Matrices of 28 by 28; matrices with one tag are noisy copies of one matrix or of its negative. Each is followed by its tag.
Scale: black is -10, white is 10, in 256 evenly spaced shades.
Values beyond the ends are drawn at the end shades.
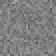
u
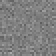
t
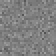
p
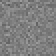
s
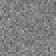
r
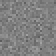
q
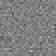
t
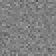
s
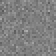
r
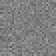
t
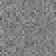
r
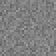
r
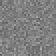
q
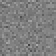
s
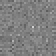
t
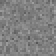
u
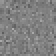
u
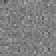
p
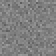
s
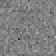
u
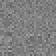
t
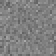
u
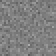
s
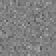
q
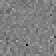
u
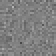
t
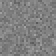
q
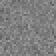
u
